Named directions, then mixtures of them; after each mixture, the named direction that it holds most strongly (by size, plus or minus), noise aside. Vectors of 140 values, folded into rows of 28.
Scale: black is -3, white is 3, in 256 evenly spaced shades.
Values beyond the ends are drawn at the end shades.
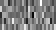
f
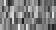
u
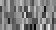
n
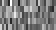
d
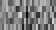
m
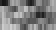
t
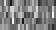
u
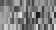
m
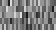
d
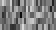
m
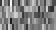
d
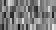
u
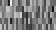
d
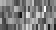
m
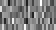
f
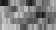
t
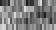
t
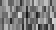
m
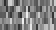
m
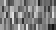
u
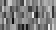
u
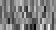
n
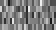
f
